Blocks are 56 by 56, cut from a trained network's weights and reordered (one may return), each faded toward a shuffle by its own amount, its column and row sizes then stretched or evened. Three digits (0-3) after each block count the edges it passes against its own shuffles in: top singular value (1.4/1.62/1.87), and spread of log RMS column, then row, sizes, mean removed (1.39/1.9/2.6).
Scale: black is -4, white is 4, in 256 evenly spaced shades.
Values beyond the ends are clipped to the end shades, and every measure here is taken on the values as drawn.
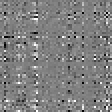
3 3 3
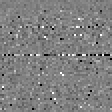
2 0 2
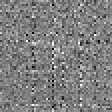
3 2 2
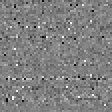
0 0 2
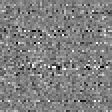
0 0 3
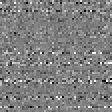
0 1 3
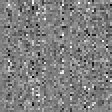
0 3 1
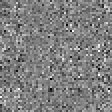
1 2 1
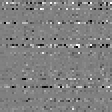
1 1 3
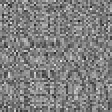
3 0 0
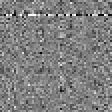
3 1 1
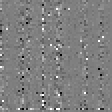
1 3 1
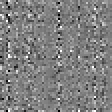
2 3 1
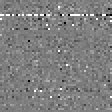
3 0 2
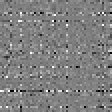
1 2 3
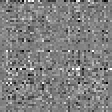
2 2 3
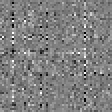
3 3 2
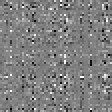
0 3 3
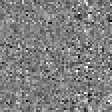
1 2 2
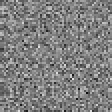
3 0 1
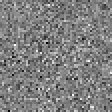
0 1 1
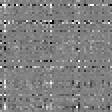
3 2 3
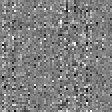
0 3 1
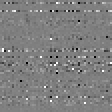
1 1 3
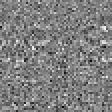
2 1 1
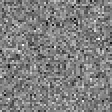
1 1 1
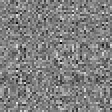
3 2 0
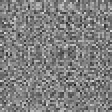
3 0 1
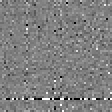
3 0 1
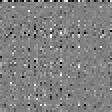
2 2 2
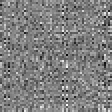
3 3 0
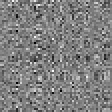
3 3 1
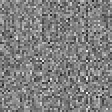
3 1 0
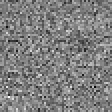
2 1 1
